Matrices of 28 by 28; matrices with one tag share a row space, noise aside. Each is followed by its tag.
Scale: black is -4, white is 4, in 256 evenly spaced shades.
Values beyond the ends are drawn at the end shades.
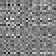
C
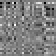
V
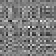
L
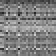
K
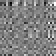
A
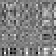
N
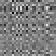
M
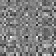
N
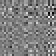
A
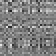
L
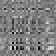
M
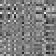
V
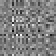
M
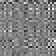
A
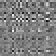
M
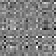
N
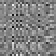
M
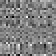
C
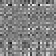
L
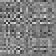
C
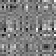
N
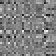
V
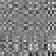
A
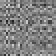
C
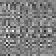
C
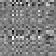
M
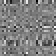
N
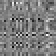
M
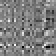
V
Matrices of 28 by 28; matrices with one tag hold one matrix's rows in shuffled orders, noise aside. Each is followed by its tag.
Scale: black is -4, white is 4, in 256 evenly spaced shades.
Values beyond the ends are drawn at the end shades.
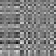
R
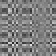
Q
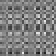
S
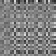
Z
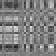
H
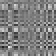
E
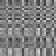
S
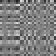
R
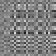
Z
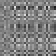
Z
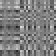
R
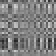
E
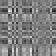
Q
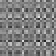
S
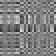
R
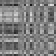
H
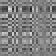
Q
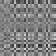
Z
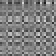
S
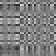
R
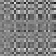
Z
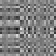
R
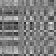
H
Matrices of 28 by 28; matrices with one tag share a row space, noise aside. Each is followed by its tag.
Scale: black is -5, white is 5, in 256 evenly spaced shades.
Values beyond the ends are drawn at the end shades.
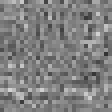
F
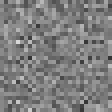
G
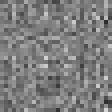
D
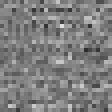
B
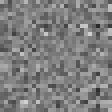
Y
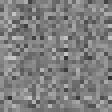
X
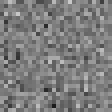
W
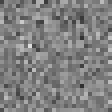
G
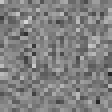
Y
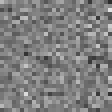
Y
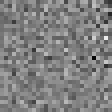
D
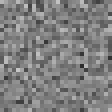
G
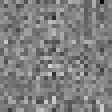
W
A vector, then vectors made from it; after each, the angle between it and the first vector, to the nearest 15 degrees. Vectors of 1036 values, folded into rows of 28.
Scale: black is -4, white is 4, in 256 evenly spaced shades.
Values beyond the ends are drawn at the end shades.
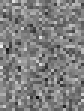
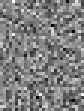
45 degrees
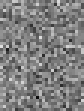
30 degrees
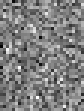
165 degrees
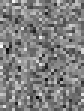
15 degrees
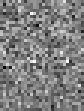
75 degrees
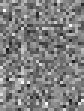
45 degrees
